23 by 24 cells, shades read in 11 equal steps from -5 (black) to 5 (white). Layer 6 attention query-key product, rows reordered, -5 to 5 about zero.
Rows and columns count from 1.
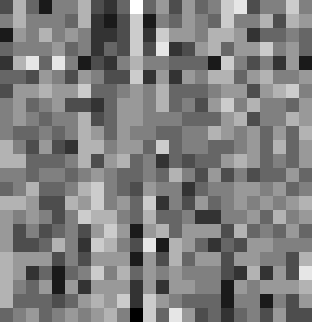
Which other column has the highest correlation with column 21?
23
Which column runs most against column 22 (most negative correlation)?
5
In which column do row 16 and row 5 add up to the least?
17
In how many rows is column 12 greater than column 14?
13
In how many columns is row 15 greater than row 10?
12
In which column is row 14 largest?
8
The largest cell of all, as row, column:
1, 11
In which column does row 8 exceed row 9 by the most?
20
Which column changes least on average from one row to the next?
9
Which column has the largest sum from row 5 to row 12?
18
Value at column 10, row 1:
-1
